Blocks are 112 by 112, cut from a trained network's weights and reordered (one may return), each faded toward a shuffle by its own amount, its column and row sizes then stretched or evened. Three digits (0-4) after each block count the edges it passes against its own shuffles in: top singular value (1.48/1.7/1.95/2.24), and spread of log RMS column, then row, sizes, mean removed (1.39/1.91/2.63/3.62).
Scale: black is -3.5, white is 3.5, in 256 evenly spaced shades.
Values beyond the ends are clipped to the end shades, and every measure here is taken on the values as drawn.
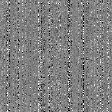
1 4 1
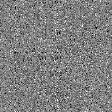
1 3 0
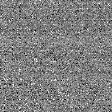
0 2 2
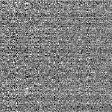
2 3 0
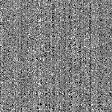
2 2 2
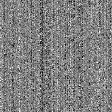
3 3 0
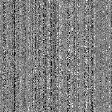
4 4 0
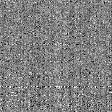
1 0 3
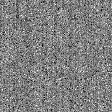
0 0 1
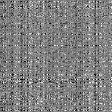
4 2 4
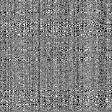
4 1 4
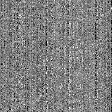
3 3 1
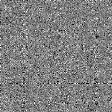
1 2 2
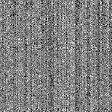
4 1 3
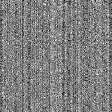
4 1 2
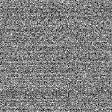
2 2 0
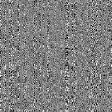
3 4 1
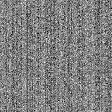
3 1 0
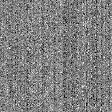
2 2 1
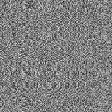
4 1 0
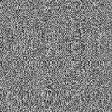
4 2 0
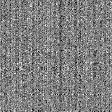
3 1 2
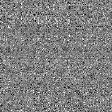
0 2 2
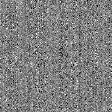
0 3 0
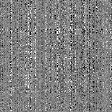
3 4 2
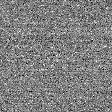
0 0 1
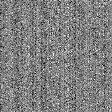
2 2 0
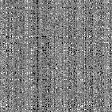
4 3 3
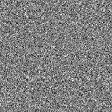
2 0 2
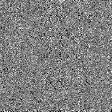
1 2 2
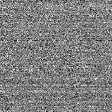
1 1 1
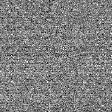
1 2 0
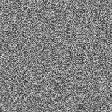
4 0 0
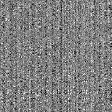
3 2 2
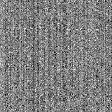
3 0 2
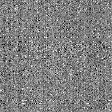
1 0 3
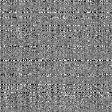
3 0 4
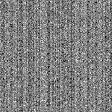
4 0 2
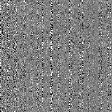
2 4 1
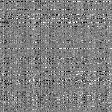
3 1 4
